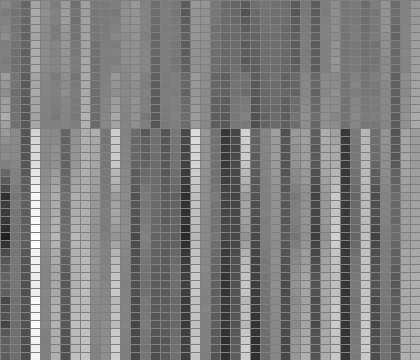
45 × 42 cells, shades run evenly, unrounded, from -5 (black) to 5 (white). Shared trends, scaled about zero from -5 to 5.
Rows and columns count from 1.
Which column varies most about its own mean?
25
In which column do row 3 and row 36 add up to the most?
4
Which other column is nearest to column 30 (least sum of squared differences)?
28
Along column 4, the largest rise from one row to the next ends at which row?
17
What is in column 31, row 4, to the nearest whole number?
0
